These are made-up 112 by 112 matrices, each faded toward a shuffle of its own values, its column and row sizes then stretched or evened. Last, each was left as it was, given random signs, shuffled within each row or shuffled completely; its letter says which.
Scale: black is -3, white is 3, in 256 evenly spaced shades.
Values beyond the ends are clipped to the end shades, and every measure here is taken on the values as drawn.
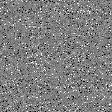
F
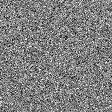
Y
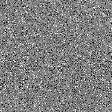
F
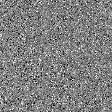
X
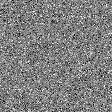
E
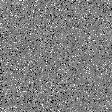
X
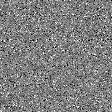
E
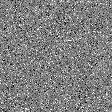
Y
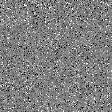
F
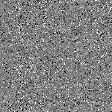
X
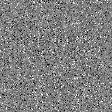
X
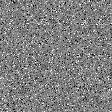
E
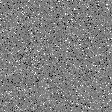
Y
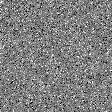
Y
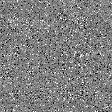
F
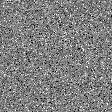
Y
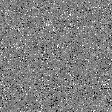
F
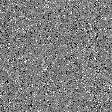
X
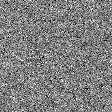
E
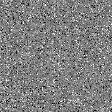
X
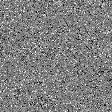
E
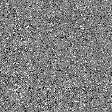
X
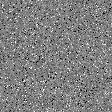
Y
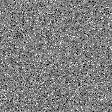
E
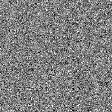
F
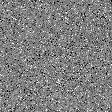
Y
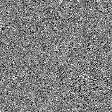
X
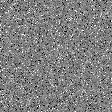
Y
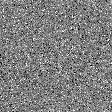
Y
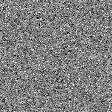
Y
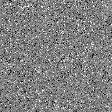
X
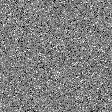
Y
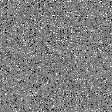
F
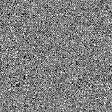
F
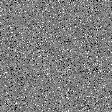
X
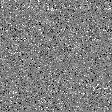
E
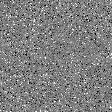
E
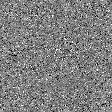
E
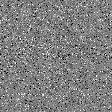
E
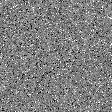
Y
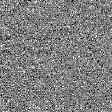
F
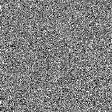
X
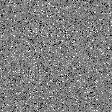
X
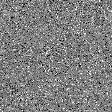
E
